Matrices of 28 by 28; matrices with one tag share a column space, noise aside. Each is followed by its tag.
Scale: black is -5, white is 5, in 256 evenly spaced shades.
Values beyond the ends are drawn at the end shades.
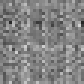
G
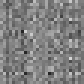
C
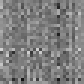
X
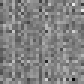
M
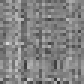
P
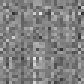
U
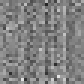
M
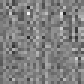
U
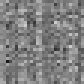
G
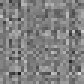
C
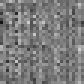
G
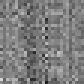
X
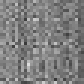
P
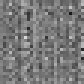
U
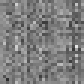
G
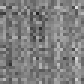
U
